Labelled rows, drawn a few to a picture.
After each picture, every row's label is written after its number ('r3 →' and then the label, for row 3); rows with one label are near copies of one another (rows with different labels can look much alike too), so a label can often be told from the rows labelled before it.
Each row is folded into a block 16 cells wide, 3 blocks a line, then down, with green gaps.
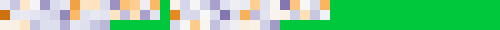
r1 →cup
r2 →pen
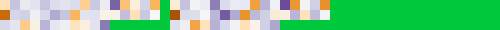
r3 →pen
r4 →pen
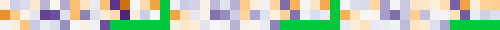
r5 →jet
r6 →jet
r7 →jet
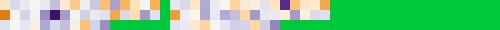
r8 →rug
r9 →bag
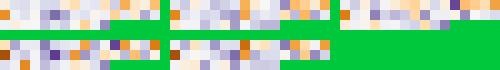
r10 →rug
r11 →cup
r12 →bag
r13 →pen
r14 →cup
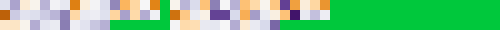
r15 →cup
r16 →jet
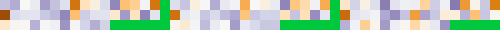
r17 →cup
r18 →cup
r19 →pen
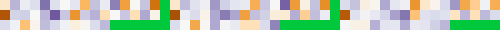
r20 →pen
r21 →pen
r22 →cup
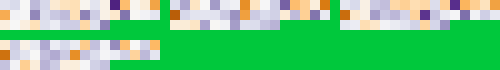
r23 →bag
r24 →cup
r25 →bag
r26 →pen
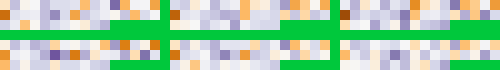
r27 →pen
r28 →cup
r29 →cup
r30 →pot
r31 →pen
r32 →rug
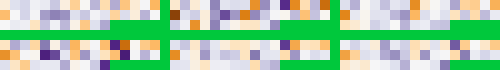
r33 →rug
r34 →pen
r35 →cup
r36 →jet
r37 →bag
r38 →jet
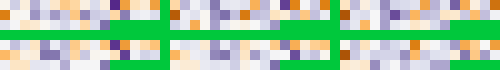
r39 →bag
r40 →pen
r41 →pen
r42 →jet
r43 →jet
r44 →cup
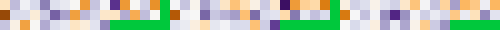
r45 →pen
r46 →bag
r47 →rug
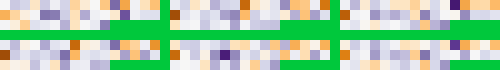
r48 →jet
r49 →cup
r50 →bag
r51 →cup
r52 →rug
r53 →bag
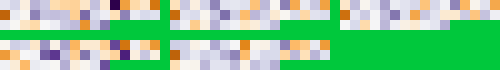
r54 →bag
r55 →pen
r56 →pen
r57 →jet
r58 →cup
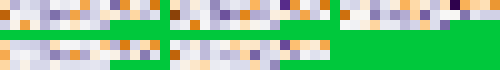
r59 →pen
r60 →pen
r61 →bag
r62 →pot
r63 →bag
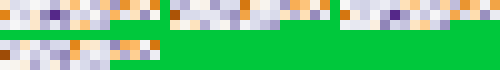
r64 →rug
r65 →cup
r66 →rug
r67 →cup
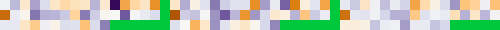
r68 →bag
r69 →pen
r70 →cup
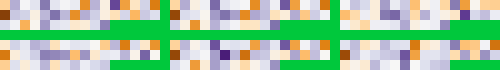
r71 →pen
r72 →pen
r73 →jet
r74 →pot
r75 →pen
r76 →cup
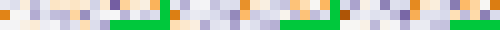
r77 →bag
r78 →cup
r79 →cup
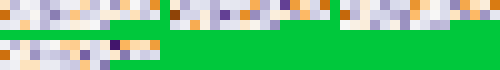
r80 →pen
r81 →pen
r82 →cup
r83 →bag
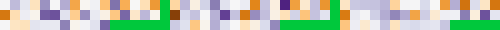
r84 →jet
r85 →pen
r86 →pot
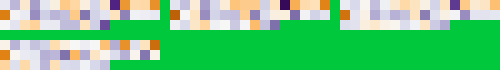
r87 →bag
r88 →bag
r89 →bag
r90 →pot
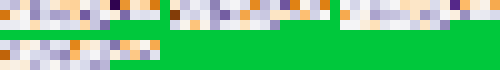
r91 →bag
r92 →pen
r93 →bag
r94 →cup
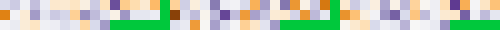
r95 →bag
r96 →pen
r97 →jet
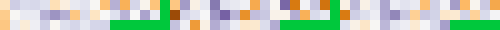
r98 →pot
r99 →pen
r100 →pen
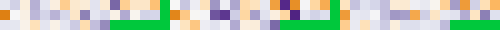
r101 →bag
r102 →jet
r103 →pot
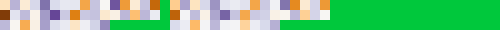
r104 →pen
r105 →pen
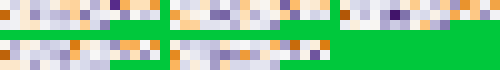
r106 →bag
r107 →jet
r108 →rug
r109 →cup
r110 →pot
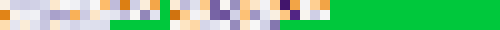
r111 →pot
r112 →jet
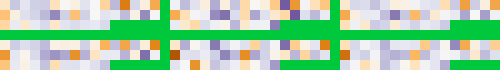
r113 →pot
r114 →jet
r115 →pot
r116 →pot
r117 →pen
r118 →pen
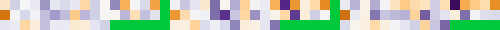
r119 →pen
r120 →jet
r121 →bag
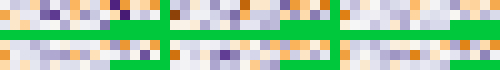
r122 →jet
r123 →cup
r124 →cup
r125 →pot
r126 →rug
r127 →pot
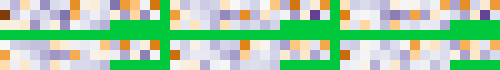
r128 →cup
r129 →pot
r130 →pot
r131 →pot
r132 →cup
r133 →cup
